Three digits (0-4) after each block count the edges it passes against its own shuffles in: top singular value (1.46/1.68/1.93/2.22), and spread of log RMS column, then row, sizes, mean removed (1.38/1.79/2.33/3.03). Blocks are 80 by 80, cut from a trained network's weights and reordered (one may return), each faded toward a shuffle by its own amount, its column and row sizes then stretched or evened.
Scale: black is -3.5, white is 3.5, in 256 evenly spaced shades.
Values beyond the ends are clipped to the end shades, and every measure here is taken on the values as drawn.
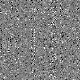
1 3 1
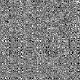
3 3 3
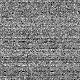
3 1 2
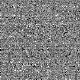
0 2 2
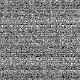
4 3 2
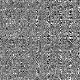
1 4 1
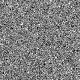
0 0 0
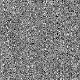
0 3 0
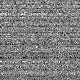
3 0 2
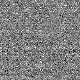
0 1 1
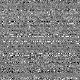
1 1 4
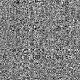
2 1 2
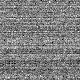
4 0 1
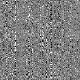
3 4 0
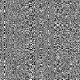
4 4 1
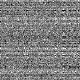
4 2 2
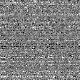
3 1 3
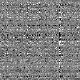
3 3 3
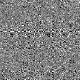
3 2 3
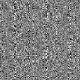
4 4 1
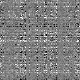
4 4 3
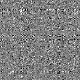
3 3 3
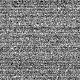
3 1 0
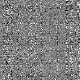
0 4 1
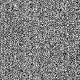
2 1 0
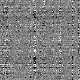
3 4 2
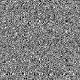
3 1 1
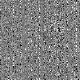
0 4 0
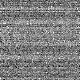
4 2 1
